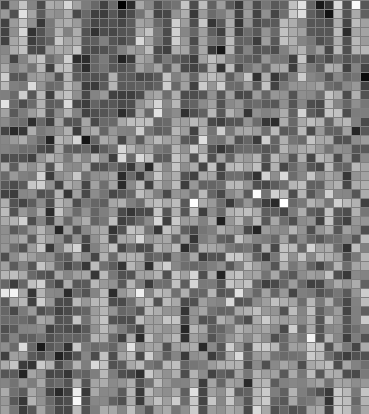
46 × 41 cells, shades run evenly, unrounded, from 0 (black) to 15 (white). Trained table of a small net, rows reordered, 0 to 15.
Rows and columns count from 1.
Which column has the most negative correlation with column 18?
6
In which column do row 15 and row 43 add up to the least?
2
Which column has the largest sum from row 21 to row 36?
20
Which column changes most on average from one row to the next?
9
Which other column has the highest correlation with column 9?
41
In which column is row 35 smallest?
21
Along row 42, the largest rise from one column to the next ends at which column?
17
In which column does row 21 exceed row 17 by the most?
5
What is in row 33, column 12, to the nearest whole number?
11
